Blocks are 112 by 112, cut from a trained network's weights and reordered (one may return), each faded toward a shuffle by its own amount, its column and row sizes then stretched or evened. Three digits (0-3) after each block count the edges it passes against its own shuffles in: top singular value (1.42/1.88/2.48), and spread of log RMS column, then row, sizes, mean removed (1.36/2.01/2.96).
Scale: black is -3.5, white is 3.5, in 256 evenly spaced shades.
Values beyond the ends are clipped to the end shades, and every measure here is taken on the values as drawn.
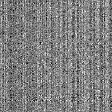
3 2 2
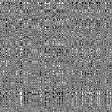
3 3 3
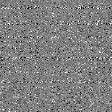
0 2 3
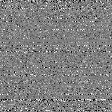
0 0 3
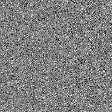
0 2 0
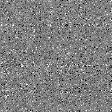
0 2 2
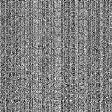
3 0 2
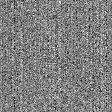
1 2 0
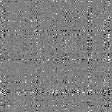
2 3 3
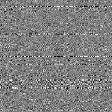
3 1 3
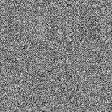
3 0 1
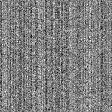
3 2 0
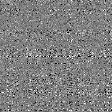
1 2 3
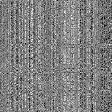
3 3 0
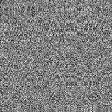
3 0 2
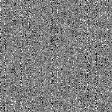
1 3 0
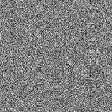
2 1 0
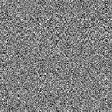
3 2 1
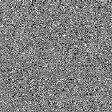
1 1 2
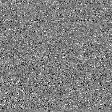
0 0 2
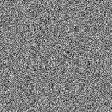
3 0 0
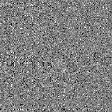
2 2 2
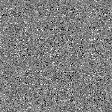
0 1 2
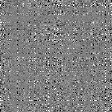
1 3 3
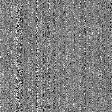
1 3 0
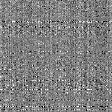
2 0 3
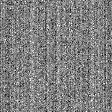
2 1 1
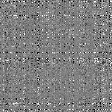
1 3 3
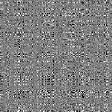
3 3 3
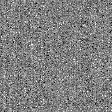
0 1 1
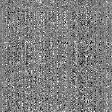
1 3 2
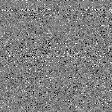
1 1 2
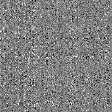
0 2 2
